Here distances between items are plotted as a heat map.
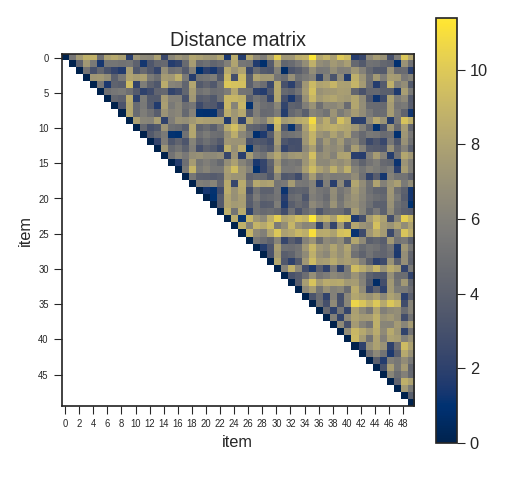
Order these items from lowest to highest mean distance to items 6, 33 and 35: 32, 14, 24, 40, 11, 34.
32, 34, 40, 11, 24, 14
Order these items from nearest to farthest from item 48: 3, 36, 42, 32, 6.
36, 3, 6, 32, 42
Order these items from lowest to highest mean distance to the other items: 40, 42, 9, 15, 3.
15, 42, 3, 40, 9
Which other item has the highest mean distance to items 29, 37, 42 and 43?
35
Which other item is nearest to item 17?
45
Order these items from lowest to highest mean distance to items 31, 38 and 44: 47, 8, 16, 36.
8, 36, 47, 16
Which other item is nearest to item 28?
1
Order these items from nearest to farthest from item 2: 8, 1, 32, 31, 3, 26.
31, 8, 26, 32, 1, 3
